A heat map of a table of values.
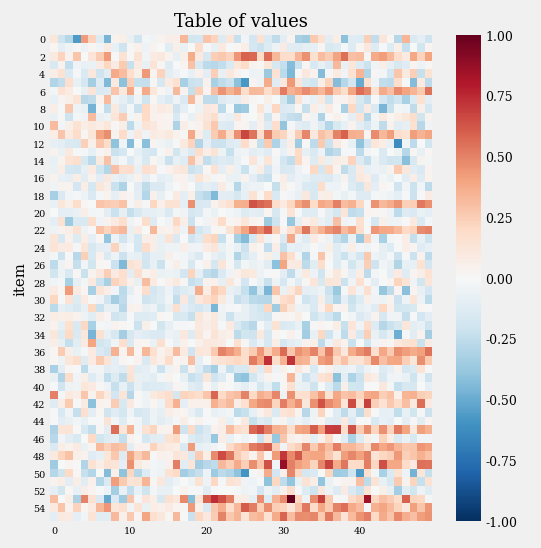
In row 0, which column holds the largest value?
4
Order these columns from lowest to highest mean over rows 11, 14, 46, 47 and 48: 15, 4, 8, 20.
20, 4, 15, 8
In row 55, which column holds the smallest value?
18
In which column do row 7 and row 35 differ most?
5
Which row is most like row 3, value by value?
27
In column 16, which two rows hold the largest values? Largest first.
49, 45
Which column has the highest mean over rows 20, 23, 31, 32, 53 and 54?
31
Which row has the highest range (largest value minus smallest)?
53
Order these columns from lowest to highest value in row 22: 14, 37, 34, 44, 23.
14, 23, 34, 44, 37
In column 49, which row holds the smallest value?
34
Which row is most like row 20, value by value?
40
